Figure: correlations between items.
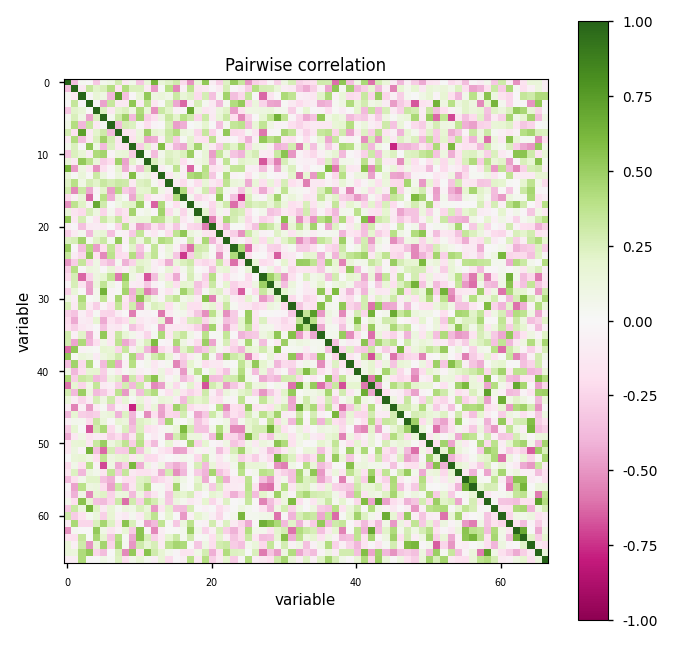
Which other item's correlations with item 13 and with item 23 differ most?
17
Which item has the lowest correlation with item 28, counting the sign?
56
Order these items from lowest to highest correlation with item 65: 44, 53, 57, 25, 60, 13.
57, 44, 60, 25, 13, 53
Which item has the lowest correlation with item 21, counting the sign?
24
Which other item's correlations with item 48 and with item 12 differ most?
41
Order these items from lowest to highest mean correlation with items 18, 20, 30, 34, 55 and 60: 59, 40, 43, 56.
43, 59, 56, 40
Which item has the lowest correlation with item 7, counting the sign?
27
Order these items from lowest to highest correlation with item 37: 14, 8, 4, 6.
14, 4, 6, 8
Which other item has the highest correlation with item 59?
3
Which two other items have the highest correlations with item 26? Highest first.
39, 1
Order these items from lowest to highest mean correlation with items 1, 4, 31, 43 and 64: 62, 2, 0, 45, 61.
45, 62, 0, 61, 2
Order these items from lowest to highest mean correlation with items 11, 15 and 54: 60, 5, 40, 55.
5, 40, 55, 60
